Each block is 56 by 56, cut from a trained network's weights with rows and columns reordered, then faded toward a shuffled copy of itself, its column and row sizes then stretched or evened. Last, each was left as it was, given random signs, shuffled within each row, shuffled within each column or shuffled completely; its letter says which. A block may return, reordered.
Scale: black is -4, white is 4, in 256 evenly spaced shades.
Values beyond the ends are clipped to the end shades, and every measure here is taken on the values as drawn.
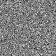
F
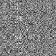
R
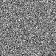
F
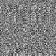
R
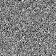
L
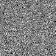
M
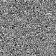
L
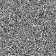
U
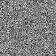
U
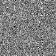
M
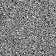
F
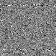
L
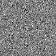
U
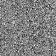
U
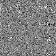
M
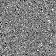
F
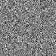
R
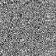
R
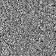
U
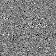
L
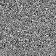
L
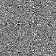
R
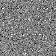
L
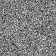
F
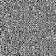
R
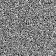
F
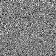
L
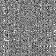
R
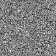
U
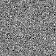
M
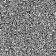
L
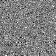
L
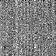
R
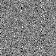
U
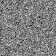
F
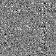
M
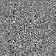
M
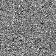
U
